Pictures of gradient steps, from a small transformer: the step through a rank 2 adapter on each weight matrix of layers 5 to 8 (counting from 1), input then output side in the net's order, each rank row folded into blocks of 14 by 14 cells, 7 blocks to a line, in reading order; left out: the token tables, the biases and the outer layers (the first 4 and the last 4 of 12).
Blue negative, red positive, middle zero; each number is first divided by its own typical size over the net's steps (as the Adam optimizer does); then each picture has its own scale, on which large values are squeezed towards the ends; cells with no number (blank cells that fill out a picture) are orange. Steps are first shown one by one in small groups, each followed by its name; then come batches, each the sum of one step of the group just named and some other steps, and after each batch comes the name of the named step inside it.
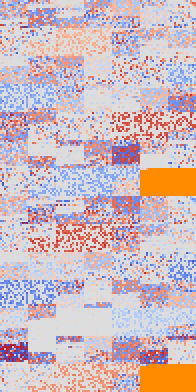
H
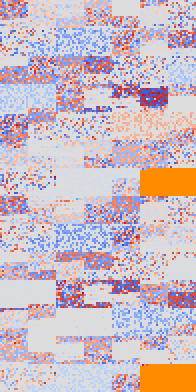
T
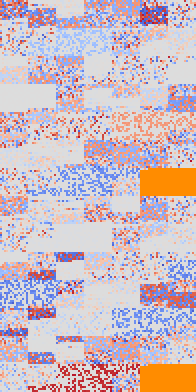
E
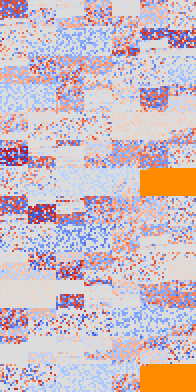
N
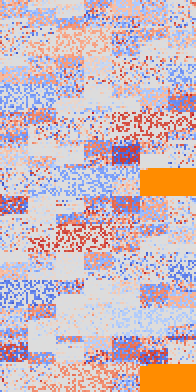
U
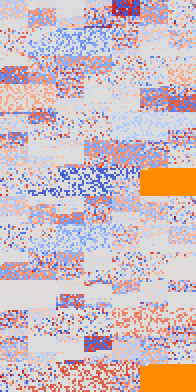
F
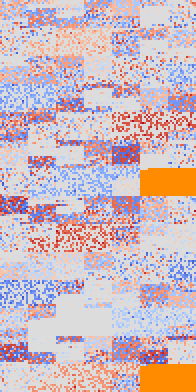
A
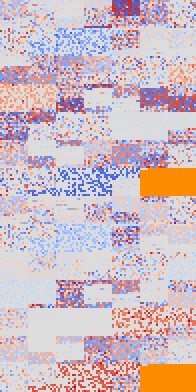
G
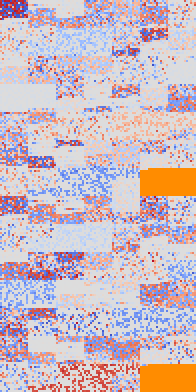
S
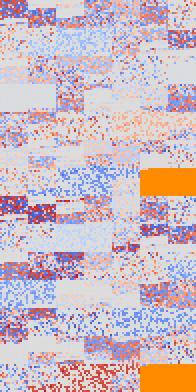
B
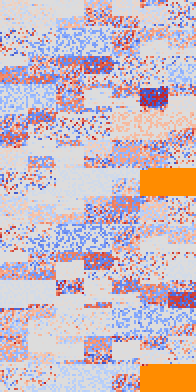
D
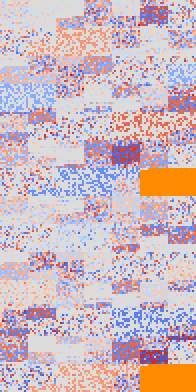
U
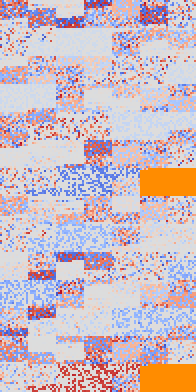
E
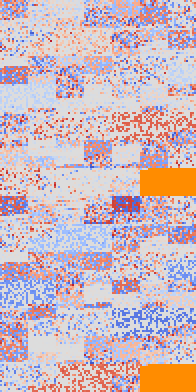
B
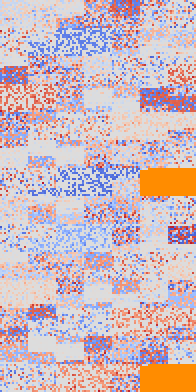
G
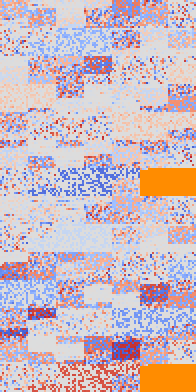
E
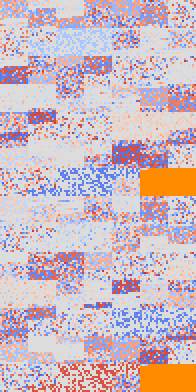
H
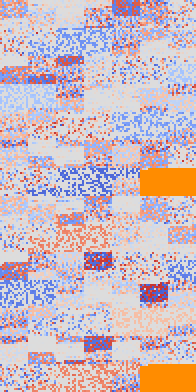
E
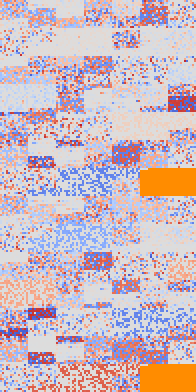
S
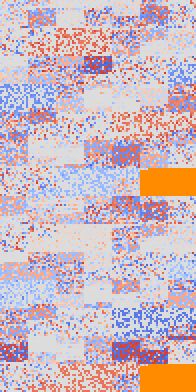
H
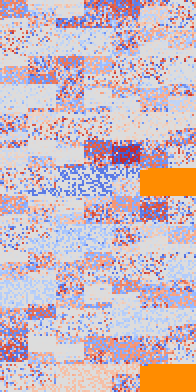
U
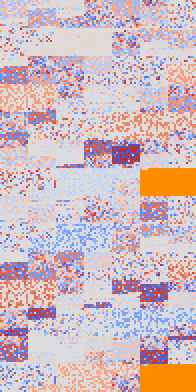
H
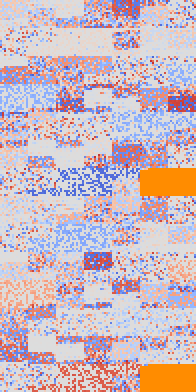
G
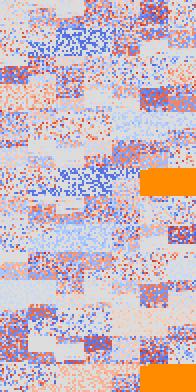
T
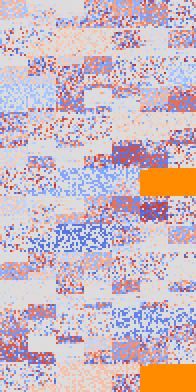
T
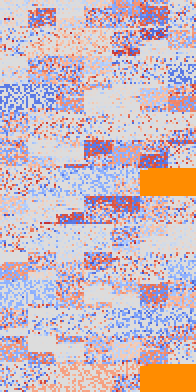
T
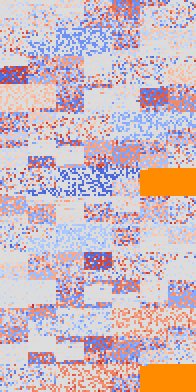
G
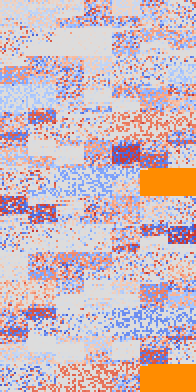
A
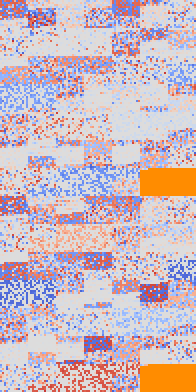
B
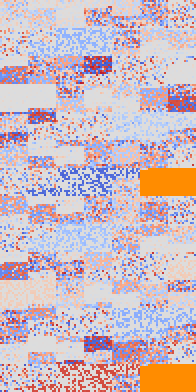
F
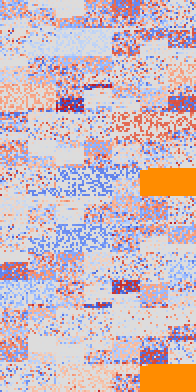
G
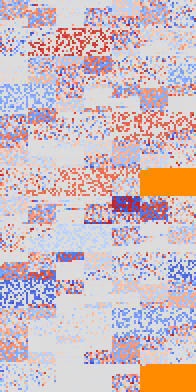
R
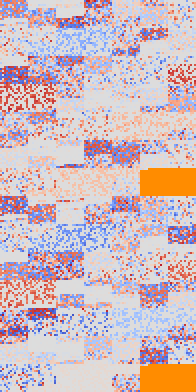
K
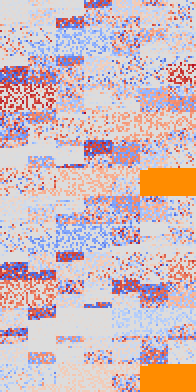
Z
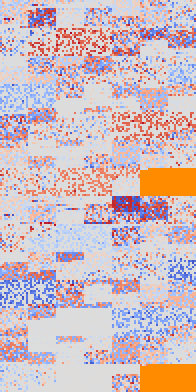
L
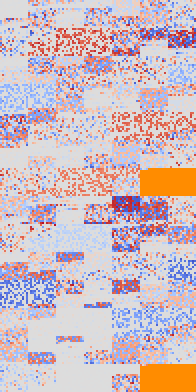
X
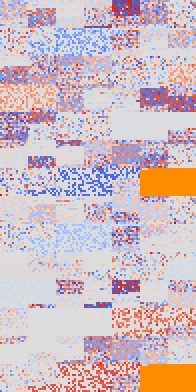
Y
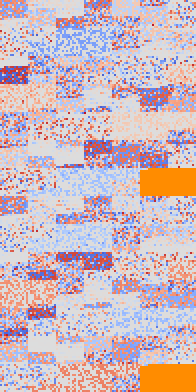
Z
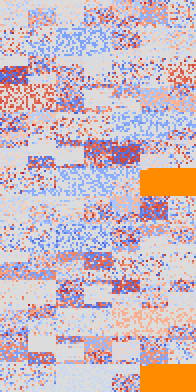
Z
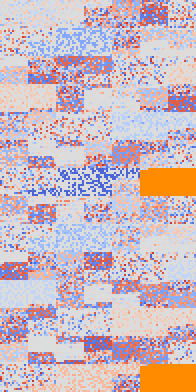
Y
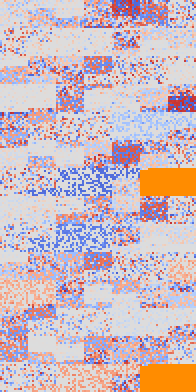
Y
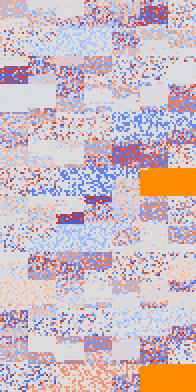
K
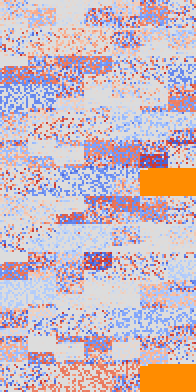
R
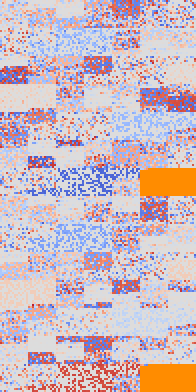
Y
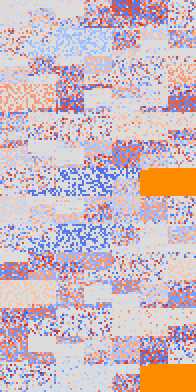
Y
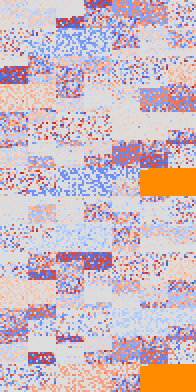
Z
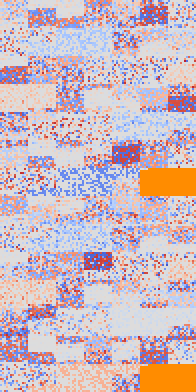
Z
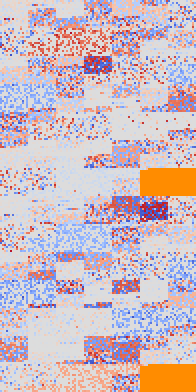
L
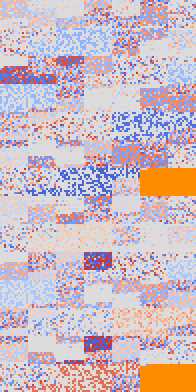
Y
